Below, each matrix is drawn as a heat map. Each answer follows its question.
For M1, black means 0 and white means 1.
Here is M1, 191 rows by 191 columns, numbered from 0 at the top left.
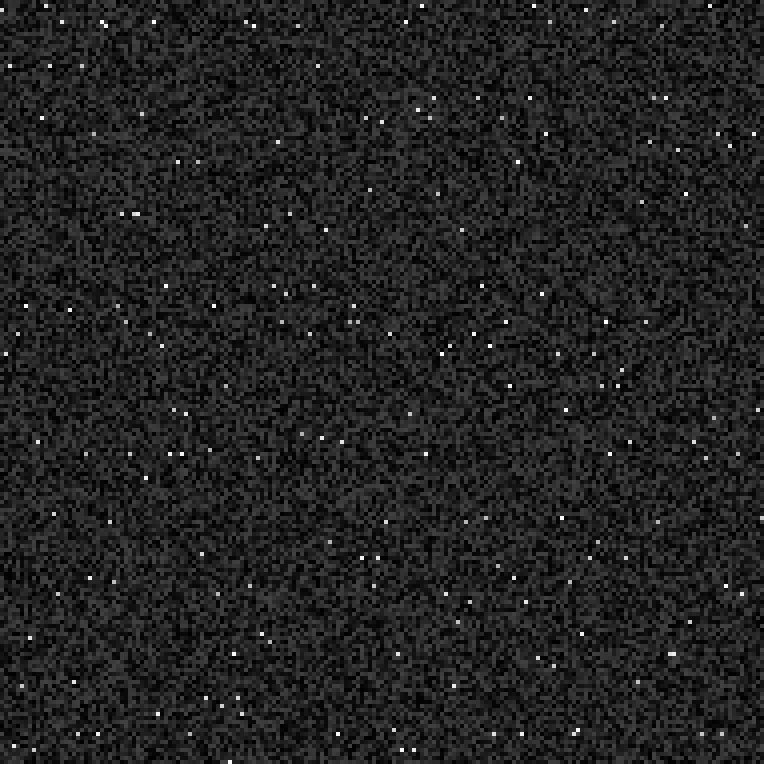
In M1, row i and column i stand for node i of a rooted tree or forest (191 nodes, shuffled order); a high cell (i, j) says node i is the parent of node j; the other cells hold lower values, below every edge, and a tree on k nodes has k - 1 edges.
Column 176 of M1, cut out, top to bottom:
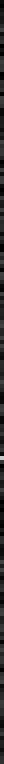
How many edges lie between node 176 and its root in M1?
5
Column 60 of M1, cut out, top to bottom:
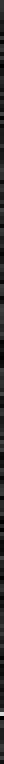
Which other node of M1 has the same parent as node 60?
39
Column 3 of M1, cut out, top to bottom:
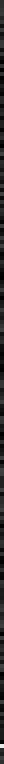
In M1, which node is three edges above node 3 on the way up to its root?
96
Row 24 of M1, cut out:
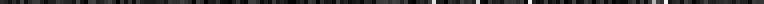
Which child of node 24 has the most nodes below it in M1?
119
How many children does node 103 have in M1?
2
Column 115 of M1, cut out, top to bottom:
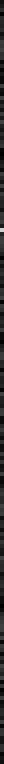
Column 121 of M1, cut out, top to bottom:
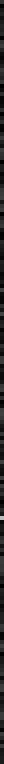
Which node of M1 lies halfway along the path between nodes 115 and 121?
190
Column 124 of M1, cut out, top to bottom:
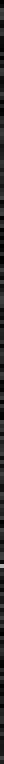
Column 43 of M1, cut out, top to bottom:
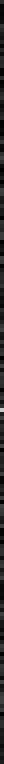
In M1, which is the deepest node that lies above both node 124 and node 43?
102
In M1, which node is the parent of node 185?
148
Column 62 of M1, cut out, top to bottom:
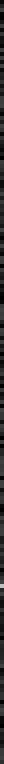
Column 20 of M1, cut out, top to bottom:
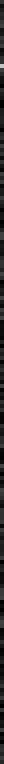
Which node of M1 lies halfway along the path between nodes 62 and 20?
2
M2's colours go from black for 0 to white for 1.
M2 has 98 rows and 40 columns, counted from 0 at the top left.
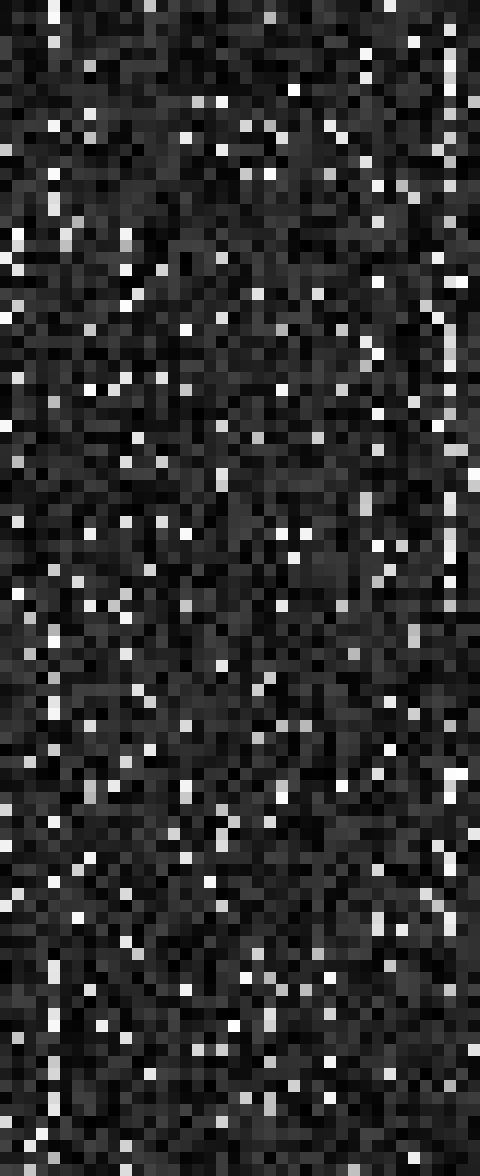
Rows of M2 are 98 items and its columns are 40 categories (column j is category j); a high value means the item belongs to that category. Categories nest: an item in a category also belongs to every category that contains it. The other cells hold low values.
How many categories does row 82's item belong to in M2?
5
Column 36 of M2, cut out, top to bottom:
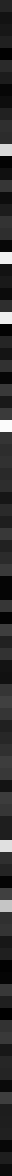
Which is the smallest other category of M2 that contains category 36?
0
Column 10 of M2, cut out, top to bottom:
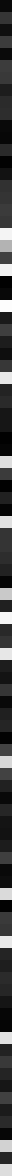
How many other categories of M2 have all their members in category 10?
6
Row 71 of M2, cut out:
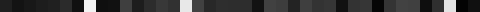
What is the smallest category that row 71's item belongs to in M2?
15
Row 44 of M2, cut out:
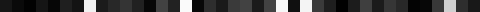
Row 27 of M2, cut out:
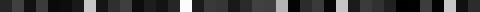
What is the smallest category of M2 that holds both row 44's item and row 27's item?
23
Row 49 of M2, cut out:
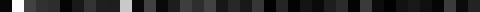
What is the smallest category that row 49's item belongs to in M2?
1
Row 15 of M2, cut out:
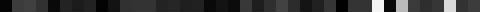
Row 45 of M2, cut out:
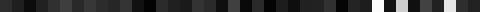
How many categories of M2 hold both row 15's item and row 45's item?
3
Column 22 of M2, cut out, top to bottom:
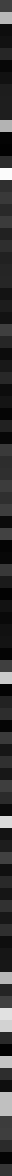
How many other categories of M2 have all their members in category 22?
4
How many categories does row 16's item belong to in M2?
2
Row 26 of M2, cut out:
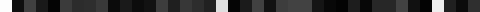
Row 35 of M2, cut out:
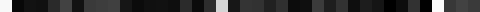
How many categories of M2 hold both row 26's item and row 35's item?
3
